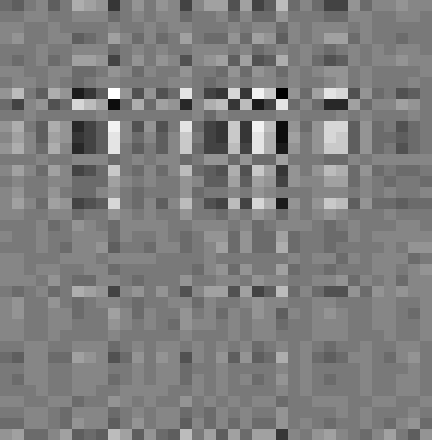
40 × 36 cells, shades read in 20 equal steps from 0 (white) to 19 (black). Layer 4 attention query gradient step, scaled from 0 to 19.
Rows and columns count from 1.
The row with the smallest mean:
40
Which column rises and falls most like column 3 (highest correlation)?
15
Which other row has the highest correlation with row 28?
18
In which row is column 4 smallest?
10
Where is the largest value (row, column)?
9, 24
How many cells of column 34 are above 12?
3
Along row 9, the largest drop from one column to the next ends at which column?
22
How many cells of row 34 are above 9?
23
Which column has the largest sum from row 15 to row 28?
7
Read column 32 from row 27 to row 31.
8 9 9 9 10
